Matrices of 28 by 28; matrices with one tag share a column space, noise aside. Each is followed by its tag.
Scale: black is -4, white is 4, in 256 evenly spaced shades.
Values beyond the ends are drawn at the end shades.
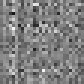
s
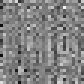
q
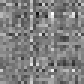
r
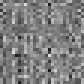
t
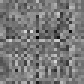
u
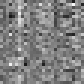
r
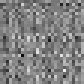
t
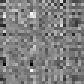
r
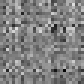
s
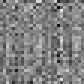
q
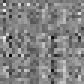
t
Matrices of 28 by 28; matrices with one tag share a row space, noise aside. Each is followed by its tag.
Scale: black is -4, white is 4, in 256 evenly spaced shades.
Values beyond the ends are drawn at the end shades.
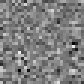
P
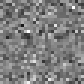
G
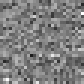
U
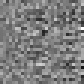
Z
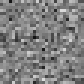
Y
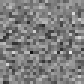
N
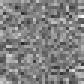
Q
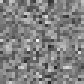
G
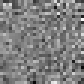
U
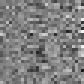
Z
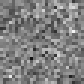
Y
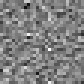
G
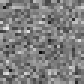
N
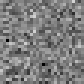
N
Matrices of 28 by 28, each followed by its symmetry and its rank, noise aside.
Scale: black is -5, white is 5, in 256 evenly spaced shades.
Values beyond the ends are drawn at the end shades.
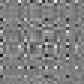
antisymmetric, rank two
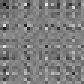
symmetric, rank two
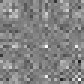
symmetric, rank four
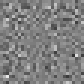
no symmetry, rank four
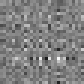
no symmetry, rank three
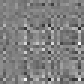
no symmetry, rank two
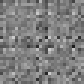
symmetric, rank four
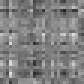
antisymmetric, rank two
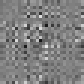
symmetric, rank two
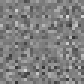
antisymmetric, rank four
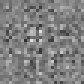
symmetric, rank three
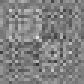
symmetric, rank three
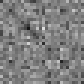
symmetric, rank three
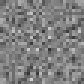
symmetric, rank four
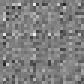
symmetric, rank four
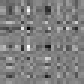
no symmetry, rank two
